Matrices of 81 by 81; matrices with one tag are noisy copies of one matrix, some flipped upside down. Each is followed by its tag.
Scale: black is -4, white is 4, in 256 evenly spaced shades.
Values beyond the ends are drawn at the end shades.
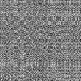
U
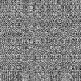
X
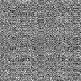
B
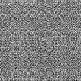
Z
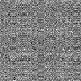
B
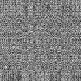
X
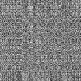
X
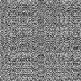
B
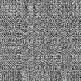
X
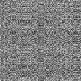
B
